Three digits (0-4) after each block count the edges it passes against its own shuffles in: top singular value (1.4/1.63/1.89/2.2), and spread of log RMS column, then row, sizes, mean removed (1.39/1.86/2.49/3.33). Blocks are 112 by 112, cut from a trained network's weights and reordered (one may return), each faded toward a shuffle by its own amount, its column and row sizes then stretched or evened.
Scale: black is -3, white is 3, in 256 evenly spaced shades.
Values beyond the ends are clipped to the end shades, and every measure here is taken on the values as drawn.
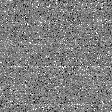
0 0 1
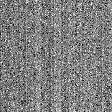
2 0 0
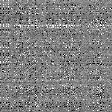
3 3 3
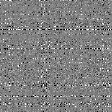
2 3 4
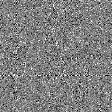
1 2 1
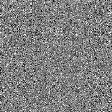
2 2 0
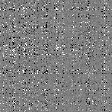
0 4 3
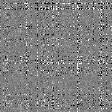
2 4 4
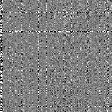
3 4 2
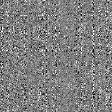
2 4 2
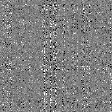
0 4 2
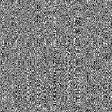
4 4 1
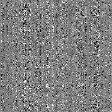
1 4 2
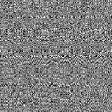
4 1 4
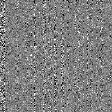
1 4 0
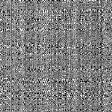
3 2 4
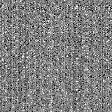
2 0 2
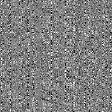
3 4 2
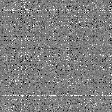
1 2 3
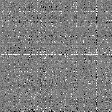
3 3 3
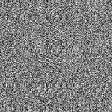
4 1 0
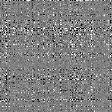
2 4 4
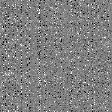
0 4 0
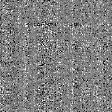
1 3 2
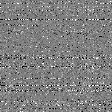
2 1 4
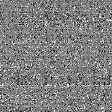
1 1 2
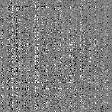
2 4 3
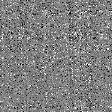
0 2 3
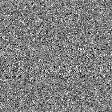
0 0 2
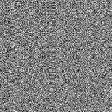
4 0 1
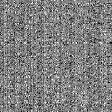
2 0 2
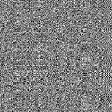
4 2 2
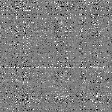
1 3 3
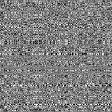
4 0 4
